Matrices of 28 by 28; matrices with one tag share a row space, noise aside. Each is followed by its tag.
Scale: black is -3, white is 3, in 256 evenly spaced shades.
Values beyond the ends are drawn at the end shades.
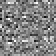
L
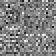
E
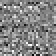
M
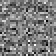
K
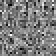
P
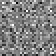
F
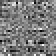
K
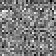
F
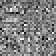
E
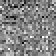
E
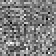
E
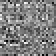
E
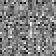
P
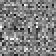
E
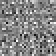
F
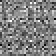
P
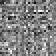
K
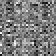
L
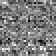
K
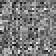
M
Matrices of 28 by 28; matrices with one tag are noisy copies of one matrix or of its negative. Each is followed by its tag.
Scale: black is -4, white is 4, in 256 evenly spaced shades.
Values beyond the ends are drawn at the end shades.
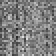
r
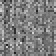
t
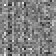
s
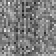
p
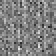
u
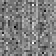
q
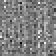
u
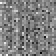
r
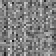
s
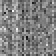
r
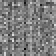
s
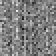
r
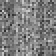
p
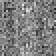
p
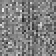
q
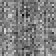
p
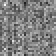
s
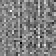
u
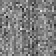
q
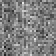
p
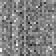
r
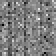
s
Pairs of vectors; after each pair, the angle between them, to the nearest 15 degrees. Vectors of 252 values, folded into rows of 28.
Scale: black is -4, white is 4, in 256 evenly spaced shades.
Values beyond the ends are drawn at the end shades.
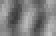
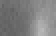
90 degrees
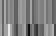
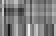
150 degrees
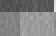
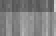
30 degrees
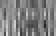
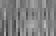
165 degrees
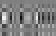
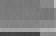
90 degrees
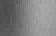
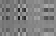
75 degrees
